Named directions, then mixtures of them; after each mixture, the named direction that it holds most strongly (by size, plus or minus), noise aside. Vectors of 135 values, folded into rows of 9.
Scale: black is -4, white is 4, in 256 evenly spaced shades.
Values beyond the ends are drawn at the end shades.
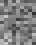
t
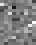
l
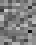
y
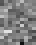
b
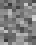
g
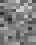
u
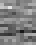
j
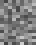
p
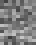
p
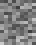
p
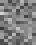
t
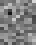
g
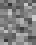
g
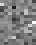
l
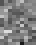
b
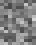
g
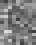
b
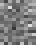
p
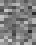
t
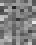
t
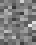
l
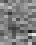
t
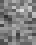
u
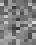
t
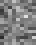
p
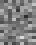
p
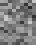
g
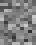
y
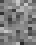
u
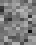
y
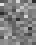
u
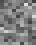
g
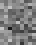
t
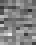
j
